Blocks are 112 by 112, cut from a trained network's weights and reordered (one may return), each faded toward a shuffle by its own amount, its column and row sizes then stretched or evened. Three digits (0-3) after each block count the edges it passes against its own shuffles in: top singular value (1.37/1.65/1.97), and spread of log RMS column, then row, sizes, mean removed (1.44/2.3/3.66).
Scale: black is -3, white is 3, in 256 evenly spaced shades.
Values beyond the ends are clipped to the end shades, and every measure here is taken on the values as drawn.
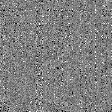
0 2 1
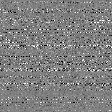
0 0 3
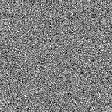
2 0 0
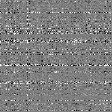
2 2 3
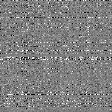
1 1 3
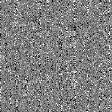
2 2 0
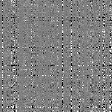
2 3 2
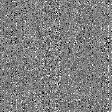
0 2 1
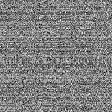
3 0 0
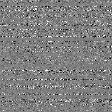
0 1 3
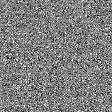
1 0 1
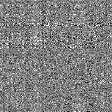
2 0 2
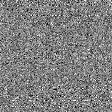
0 0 2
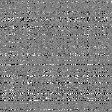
1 2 3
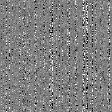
0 3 0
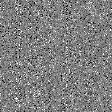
0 2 0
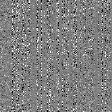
1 3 1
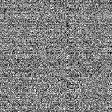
3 1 0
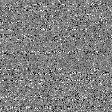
1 0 2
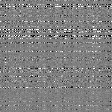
3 1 3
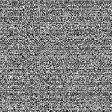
3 1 1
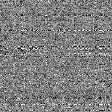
3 1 2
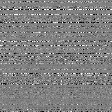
3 0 3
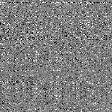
2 1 2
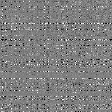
1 2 3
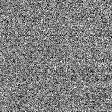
1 0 0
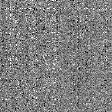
1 2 1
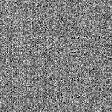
2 0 1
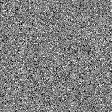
1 0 0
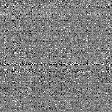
2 2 2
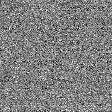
0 0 1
